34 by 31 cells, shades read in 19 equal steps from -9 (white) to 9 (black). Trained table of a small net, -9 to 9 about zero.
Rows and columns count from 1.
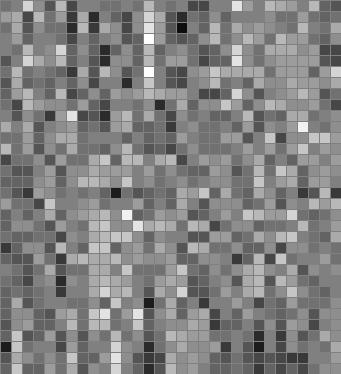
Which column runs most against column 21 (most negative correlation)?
2
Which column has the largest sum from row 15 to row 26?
3
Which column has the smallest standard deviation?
4
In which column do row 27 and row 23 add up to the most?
1
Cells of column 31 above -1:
12
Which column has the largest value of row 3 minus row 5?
17
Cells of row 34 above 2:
6
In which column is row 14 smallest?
28
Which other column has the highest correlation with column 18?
19
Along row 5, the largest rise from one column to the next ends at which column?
7
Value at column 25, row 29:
1
